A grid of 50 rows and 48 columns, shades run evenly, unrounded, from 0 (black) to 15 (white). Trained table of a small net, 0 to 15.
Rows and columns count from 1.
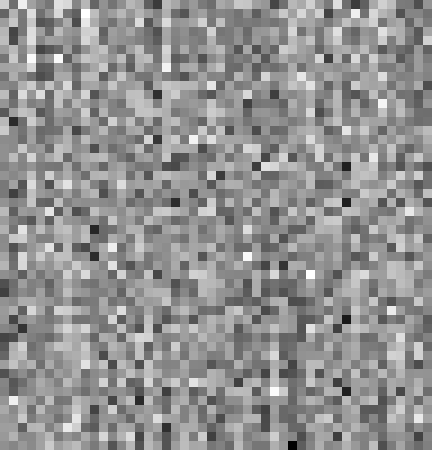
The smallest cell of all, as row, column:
50, 33
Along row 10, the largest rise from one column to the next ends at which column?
40
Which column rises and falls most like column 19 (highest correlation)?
16
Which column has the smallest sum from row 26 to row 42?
30
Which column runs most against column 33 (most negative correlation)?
9
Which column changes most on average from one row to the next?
29
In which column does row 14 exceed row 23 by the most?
20
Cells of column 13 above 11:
7
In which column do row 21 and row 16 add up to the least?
3
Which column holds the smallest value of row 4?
2
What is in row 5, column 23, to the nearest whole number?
7
